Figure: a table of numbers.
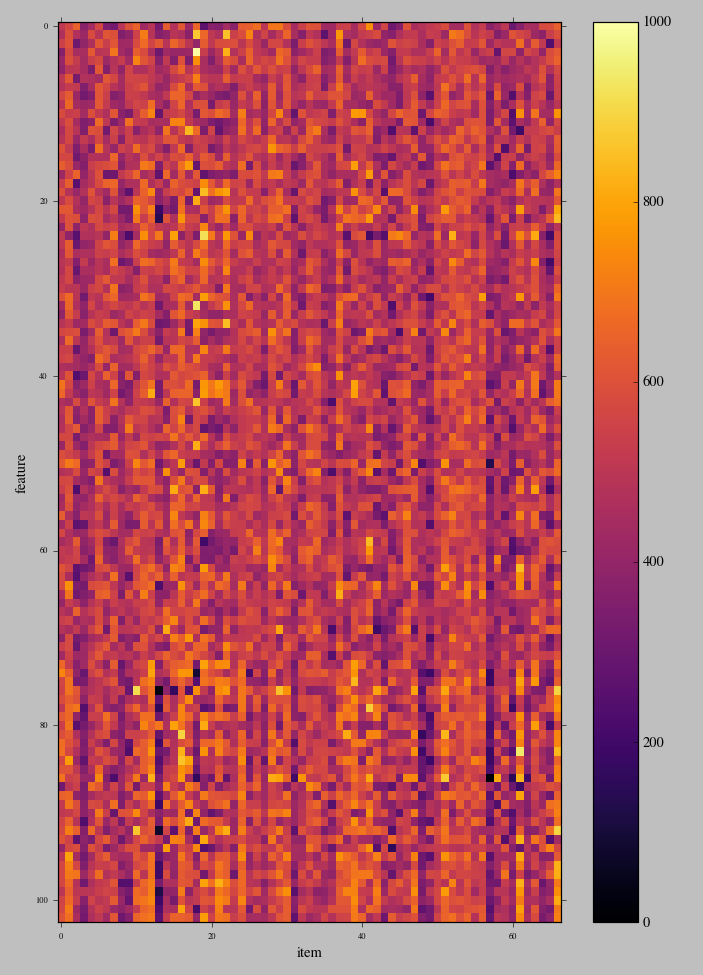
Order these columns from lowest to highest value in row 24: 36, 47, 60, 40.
47, 36, 60, 40
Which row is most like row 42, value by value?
73
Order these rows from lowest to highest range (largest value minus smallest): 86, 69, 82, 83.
82, 69, 83, 86
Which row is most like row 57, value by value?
70
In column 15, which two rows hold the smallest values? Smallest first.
76, 92
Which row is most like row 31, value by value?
79
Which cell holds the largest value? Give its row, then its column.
3, 18
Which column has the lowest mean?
57
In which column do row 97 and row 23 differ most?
19
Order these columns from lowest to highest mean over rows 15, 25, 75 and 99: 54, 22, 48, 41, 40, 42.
48, 41, 40, 42, 54, 22
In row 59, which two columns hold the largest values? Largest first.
41, 29
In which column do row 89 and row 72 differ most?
13
